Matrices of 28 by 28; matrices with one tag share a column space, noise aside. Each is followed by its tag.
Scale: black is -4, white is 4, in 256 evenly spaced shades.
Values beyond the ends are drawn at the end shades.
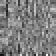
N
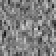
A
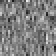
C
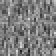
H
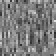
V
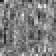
V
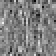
V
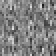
A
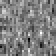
H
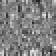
N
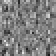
N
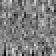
N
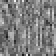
V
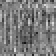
V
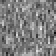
A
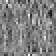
V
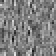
A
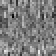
N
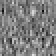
H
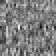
A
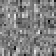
N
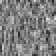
C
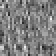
C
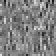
C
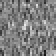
A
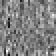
N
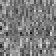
H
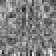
N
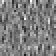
C
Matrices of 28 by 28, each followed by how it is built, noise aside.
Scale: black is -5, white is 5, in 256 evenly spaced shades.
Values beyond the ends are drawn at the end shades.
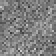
Hankel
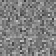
repeating columns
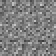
repeating columns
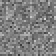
repeating columns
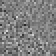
lower triangular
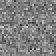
repeating columns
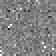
sparse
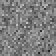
repeating columns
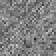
Hankel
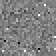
sparse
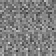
repeating columns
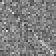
diagonal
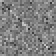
diagonal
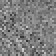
lower triangular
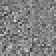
lower triangular
